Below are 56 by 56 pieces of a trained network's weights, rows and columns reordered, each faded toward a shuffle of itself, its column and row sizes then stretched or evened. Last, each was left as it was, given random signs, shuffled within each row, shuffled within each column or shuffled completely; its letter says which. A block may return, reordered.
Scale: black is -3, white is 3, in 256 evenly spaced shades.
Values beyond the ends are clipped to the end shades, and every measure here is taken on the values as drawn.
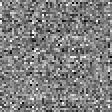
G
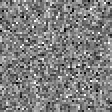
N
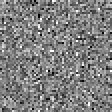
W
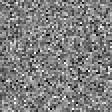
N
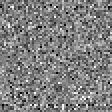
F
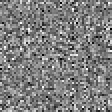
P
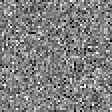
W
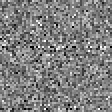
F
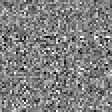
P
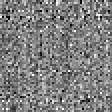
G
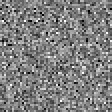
F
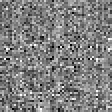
G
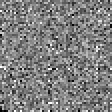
P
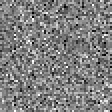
W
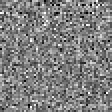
F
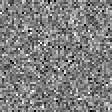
N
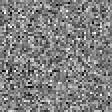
P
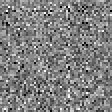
G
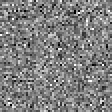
F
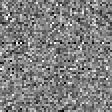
F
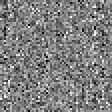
W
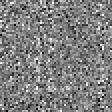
W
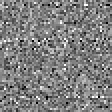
F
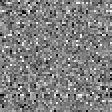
G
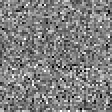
F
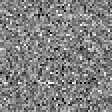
P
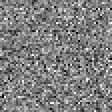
F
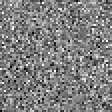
N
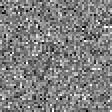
F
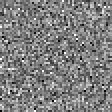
N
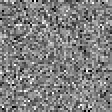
F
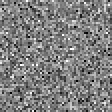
N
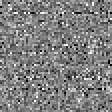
F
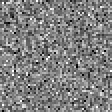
N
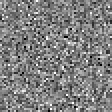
N
